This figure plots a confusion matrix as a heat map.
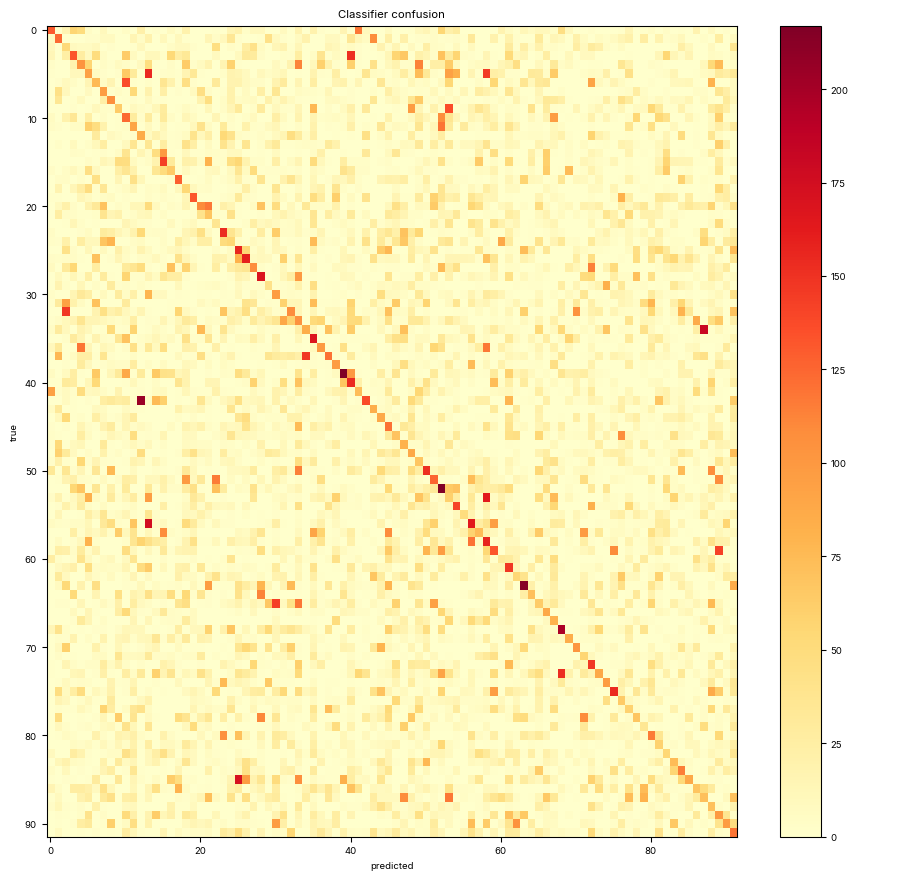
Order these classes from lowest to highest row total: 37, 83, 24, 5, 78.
83, 37, 78, 24, 5
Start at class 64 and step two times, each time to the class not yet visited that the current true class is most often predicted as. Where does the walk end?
33
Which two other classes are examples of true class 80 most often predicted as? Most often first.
23, 25
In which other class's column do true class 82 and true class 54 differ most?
72
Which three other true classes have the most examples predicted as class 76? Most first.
46, 19, 62
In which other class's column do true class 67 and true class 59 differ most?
89
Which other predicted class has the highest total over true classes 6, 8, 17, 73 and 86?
68
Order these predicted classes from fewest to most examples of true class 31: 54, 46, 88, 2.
88, 54, 46, 2
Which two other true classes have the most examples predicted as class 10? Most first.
6, 39
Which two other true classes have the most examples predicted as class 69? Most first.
16, 35
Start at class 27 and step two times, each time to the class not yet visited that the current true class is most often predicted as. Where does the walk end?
61
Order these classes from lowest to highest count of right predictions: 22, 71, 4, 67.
22, 71, 67, 4
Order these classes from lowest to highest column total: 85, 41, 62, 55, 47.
55, 41, 85, 62, 47
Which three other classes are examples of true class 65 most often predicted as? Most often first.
30, 33, 51
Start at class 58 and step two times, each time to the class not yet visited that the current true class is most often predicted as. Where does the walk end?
13
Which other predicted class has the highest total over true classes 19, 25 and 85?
26
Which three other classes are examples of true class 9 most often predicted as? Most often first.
53, 48, 35
